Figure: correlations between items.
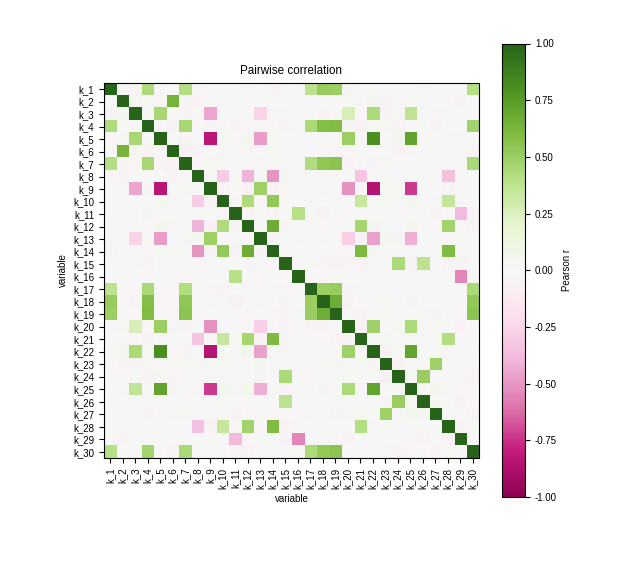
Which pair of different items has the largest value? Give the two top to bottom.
k_5, k_22
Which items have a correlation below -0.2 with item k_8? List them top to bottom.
k_10, k_12, k_14, k_21, k_28
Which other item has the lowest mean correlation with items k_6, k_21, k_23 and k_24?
k_8
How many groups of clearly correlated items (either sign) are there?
7
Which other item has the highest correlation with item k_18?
k_19
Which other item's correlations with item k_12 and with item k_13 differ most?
k_14
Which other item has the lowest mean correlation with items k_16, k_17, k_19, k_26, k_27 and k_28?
k_29
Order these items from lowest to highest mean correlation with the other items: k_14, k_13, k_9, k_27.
k_9, k_13, k_27, k_14
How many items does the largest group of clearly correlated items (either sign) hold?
7
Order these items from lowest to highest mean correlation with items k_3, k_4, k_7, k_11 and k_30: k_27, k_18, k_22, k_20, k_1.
k_27, k_20, k_22, k_1, k_18
